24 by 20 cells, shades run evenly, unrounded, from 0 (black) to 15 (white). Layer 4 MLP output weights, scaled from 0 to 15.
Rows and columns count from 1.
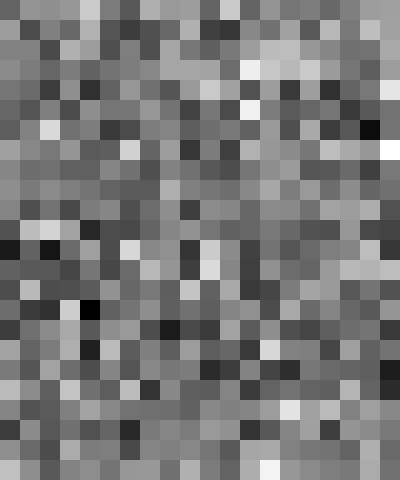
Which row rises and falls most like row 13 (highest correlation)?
14
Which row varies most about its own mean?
13
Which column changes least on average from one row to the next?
9
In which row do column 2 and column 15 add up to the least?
19
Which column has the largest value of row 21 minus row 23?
15
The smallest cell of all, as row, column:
16, 5
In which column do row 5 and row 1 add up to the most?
20
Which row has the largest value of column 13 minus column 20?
6
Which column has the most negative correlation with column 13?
12
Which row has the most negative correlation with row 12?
21
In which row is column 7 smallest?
22
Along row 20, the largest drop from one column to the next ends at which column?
8
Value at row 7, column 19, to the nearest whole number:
1
